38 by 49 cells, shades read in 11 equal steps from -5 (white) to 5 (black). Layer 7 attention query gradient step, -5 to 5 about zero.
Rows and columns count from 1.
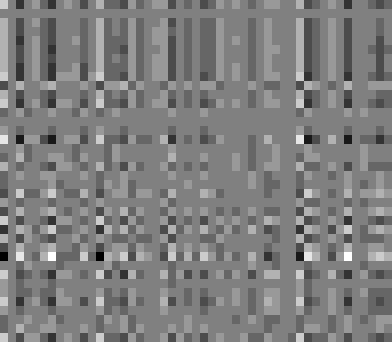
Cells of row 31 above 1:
10
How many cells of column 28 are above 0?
6
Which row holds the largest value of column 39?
16
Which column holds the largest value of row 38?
7
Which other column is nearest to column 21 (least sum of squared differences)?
42
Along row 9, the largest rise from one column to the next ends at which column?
39
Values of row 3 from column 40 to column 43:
1 0 -1 0
